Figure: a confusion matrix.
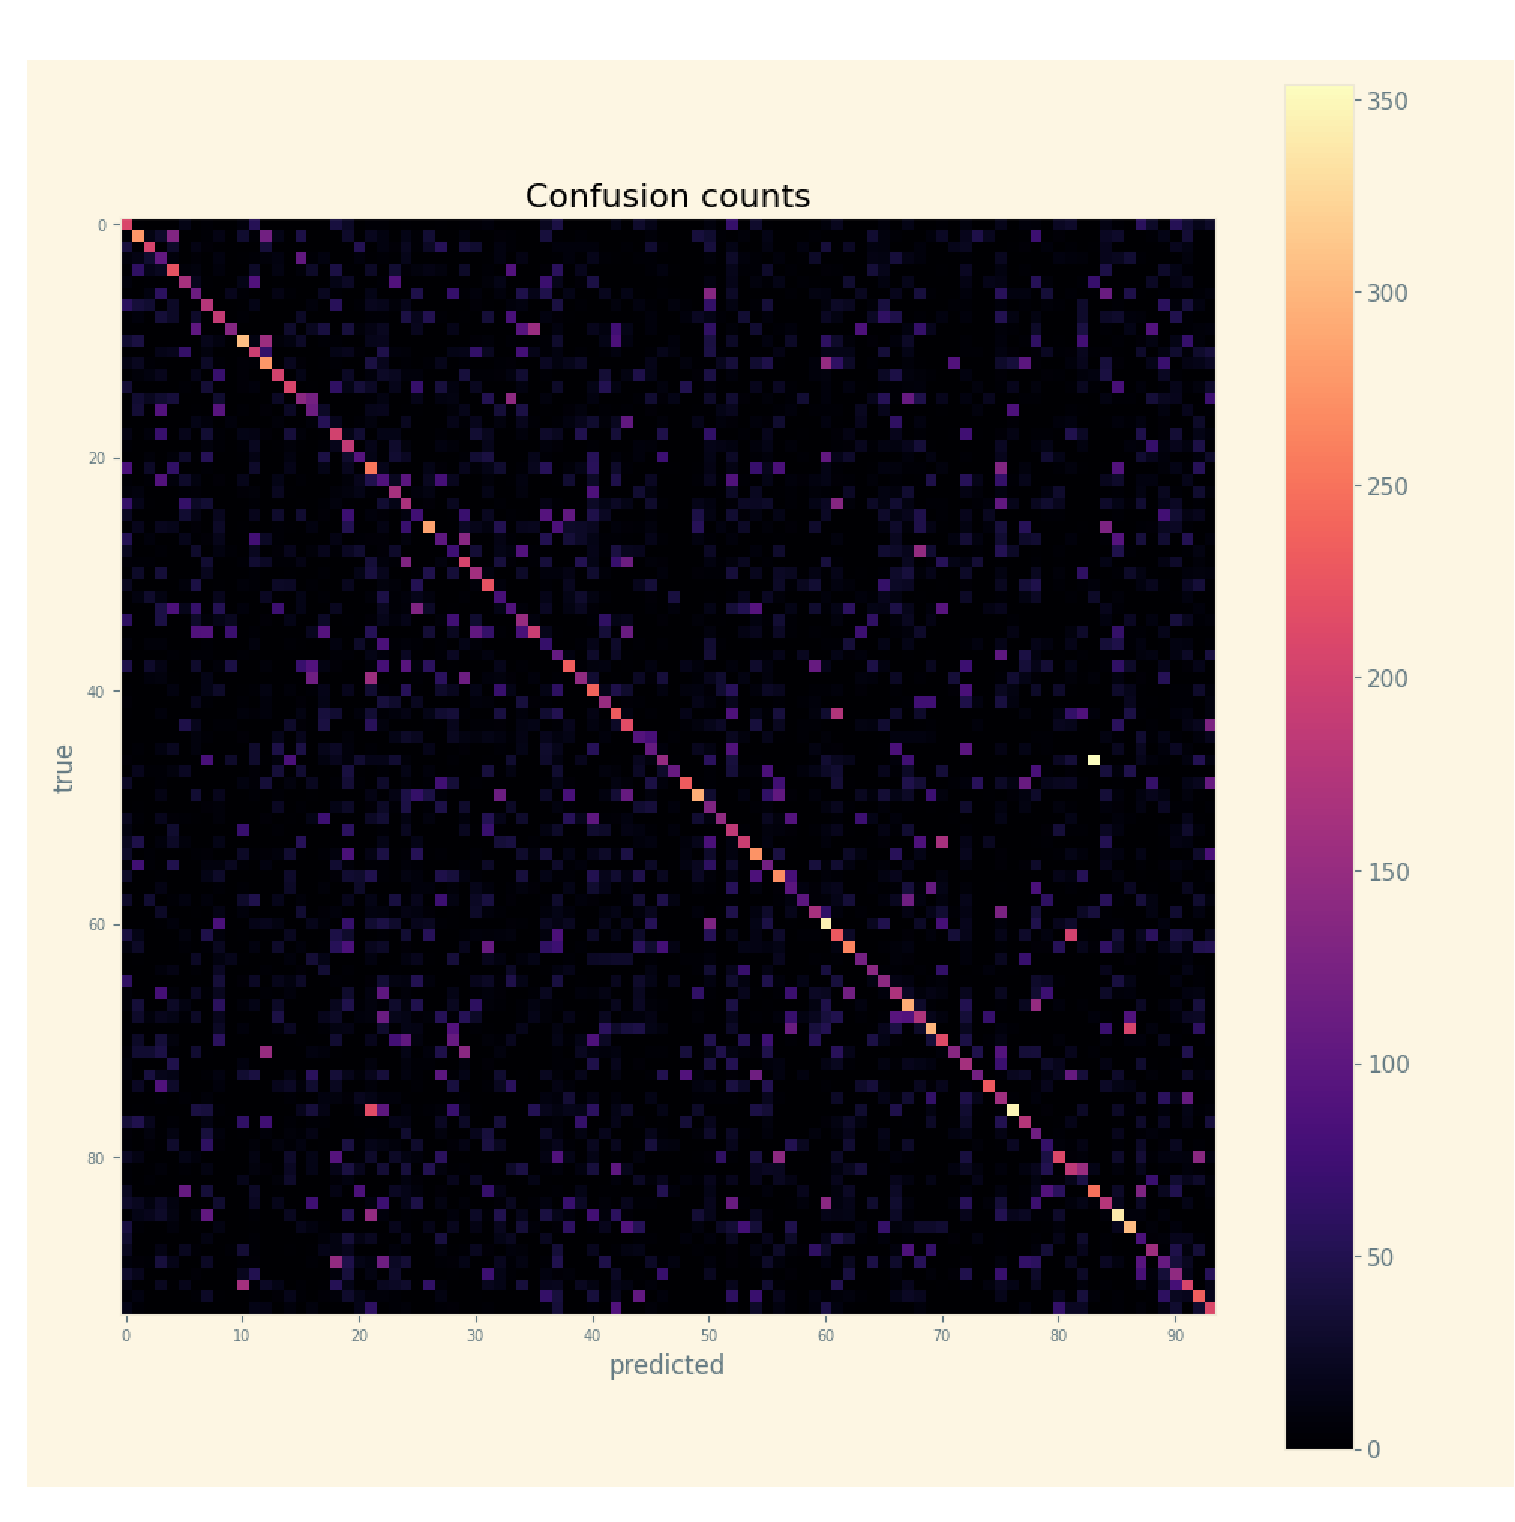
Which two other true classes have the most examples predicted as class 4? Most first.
1, 33
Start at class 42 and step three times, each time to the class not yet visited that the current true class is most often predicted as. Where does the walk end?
82
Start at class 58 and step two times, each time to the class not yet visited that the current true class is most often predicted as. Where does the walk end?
78
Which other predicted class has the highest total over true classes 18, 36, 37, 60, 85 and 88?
50
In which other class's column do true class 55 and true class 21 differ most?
75
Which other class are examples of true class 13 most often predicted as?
8
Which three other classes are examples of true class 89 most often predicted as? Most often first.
18, 22, 87
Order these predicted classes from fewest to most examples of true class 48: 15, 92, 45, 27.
15, 92, 45, 27
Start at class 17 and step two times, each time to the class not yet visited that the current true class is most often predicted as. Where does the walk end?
93
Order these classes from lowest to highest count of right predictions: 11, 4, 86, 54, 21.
11, 4, 21, 54, 86
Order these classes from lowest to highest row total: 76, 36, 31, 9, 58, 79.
36, 79, 31, 58, 9, 76
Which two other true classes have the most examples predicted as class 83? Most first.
46, 5
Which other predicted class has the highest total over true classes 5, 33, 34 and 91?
10
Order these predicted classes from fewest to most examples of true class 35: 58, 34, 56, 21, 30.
58, 56, 21, 34, 30
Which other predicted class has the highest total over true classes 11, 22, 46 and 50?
83
